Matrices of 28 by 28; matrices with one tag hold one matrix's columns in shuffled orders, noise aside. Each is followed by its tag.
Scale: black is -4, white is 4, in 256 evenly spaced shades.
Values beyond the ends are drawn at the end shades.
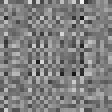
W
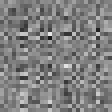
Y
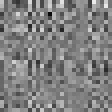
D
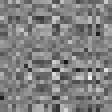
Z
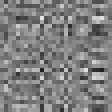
Z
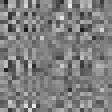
D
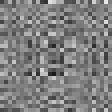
W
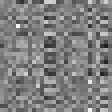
W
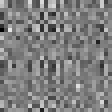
D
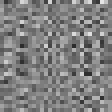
W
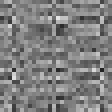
Z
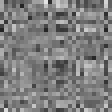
D
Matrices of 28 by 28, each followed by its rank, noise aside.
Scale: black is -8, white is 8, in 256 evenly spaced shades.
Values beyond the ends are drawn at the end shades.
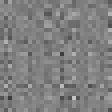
three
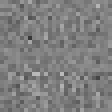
six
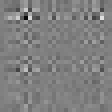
one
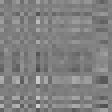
one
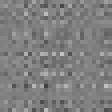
two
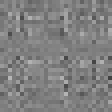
three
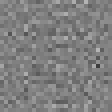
six
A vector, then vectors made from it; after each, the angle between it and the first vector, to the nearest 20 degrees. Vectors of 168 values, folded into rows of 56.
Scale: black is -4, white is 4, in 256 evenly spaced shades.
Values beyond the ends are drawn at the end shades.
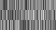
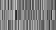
100 degrees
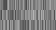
20 degrees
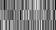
60 degrees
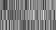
20 degrees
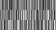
80 degrees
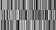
120 degrees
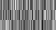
80 degrees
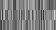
120 degrees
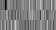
60 degrees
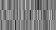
100 degrees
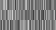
160 degrees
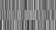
80 degrees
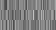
40 degrees
